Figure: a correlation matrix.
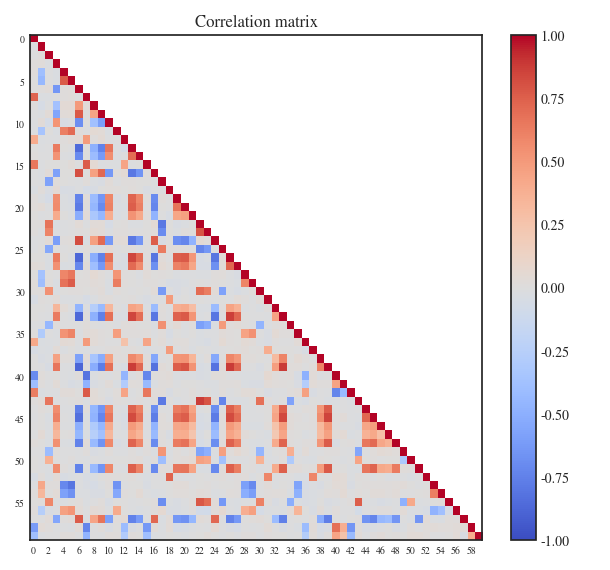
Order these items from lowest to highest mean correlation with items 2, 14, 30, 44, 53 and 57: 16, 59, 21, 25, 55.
25, 16, 59, 21, 55
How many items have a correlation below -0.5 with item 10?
5
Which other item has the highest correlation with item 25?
17
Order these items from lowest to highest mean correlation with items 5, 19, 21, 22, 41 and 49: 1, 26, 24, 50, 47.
24, 1, 50, 47, 26
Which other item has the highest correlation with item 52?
18
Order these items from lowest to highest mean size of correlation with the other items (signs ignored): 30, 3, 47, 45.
30, 47, 3, 45
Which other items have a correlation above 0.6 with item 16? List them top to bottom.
6, 9, 24, 57
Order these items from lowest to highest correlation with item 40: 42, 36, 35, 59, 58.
42, 36, 35, 59, 58
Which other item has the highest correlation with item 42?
7
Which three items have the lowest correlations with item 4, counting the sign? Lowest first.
53, 54, 1
